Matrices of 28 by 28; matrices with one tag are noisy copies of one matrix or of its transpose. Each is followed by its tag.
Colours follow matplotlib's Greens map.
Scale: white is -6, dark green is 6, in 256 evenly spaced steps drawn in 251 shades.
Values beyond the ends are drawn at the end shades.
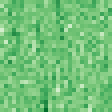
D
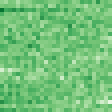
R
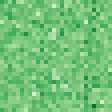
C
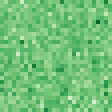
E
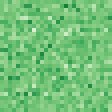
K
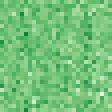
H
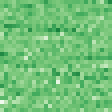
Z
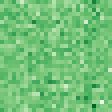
C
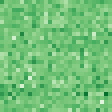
C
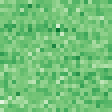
Z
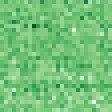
H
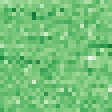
D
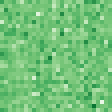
C
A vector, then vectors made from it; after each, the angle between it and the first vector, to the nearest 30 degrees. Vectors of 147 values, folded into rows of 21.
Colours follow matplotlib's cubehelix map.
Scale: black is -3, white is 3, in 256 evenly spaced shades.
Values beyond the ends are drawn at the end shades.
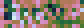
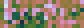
150 degrees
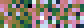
90 degrees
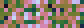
60 degrees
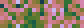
120 degrees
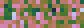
30 degrees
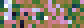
150 degrees
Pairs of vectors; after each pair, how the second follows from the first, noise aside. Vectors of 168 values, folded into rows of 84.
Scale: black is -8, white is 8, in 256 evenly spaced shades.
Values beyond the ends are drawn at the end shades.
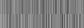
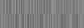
reversed, shrunk.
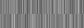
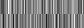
wrapped around, scaled up.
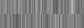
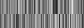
scaled up.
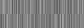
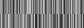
wrapped around, negated, scaled up.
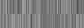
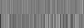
wrapped around, partly zeroed.
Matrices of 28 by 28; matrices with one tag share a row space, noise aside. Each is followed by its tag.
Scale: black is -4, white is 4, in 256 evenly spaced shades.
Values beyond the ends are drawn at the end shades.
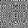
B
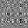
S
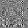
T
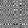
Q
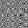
S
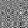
S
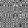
Q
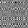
B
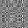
T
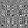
S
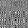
B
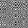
B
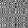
B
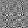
T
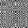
B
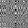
B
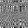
Q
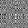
B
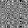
S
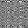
S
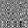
S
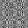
T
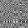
Q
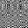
S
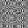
T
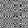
Q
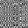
Q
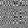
Q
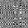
Q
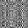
T
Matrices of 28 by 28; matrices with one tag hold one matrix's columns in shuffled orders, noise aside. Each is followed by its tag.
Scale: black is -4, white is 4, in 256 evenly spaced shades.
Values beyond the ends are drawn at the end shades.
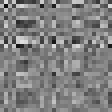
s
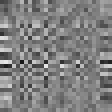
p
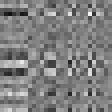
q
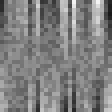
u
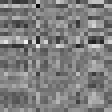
s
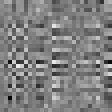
p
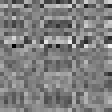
s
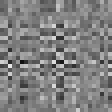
p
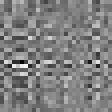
p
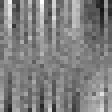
u
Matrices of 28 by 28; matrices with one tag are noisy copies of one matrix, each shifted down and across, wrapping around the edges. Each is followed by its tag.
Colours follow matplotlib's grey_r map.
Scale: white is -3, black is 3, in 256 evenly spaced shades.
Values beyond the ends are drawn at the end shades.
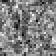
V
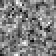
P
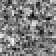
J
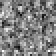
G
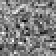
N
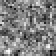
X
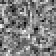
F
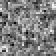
P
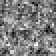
X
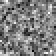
J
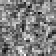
P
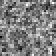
N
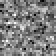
J
